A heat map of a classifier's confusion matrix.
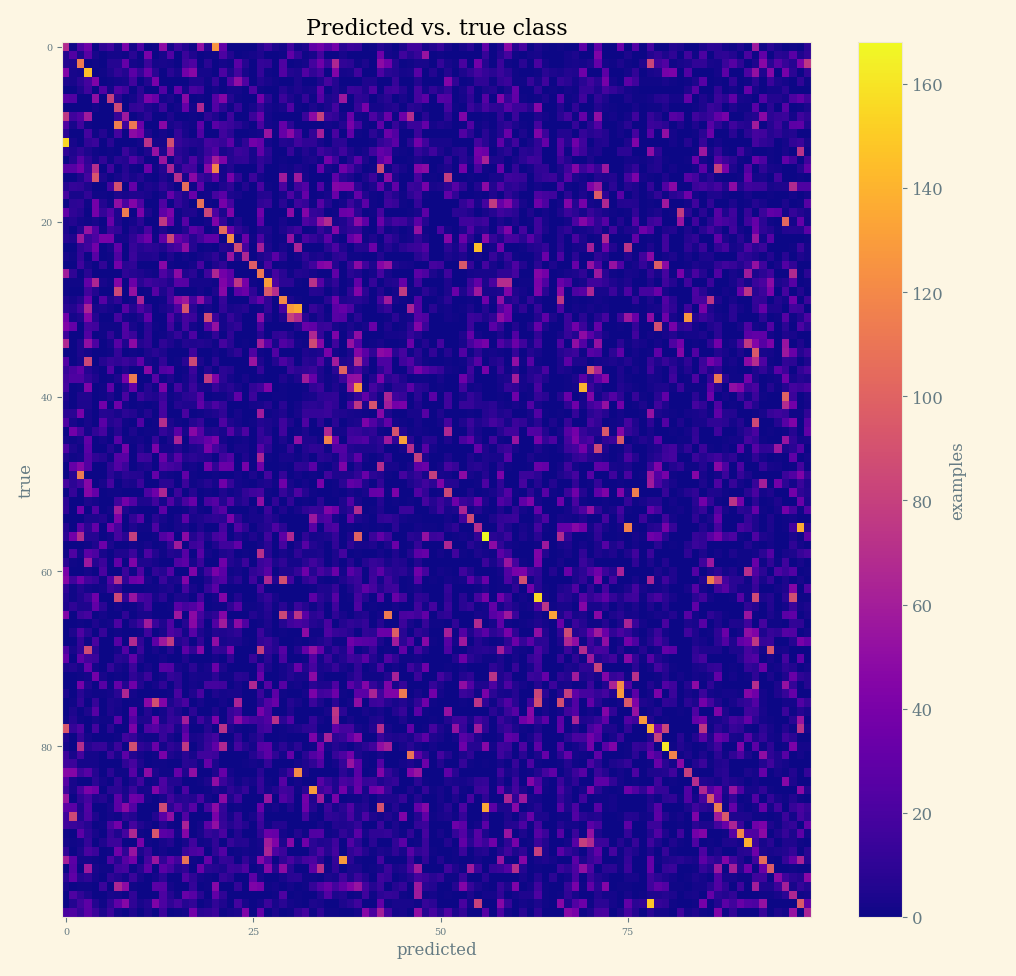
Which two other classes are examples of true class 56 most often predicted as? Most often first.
39, 9
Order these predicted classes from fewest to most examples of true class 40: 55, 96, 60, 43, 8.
55, 8, 60, 43, 96
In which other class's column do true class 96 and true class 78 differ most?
0
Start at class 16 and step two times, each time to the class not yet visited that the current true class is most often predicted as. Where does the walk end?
18
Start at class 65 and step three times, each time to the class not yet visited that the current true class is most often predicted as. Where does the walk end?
63
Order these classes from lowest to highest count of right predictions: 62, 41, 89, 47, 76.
62, 76, 89, 47, 41
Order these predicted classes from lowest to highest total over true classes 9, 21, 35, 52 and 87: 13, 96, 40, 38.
40, 96, 38, 13
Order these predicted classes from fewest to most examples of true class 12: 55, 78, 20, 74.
74, 20, 55, 78
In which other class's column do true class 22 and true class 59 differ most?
14
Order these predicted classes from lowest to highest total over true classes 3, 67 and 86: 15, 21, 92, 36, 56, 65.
65, 15, 56, 21, 36, 92
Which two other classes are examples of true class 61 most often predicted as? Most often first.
86, 29
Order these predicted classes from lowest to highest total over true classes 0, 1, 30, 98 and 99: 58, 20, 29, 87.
29, 87, 58, 20
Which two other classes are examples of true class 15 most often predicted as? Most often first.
4, 51
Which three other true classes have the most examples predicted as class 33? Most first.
85, 34, 27
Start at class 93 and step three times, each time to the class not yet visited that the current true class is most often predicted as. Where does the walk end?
75
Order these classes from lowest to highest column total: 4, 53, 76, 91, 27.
76, 4, 53, 27, 91
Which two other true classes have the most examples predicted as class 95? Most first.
46, 50
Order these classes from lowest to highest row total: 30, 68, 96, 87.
30, 96, 87, 68
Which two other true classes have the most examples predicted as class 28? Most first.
77, 91
